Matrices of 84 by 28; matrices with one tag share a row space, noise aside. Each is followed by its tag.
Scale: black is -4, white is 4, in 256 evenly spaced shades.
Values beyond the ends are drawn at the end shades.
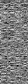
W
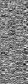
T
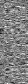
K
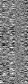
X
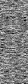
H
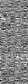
W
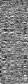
W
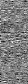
W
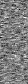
H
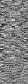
H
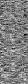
H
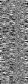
X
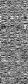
W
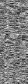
K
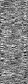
H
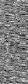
K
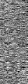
K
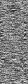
H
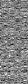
W
